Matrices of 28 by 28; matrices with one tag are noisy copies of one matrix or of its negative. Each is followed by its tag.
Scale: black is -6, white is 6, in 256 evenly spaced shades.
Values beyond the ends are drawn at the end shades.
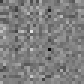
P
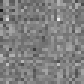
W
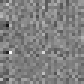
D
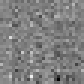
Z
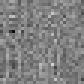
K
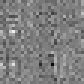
K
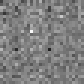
P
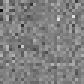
W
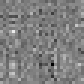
K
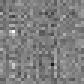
K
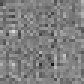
K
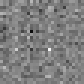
P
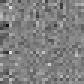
D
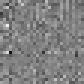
D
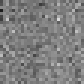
W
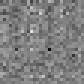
P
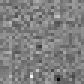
Z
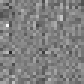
D
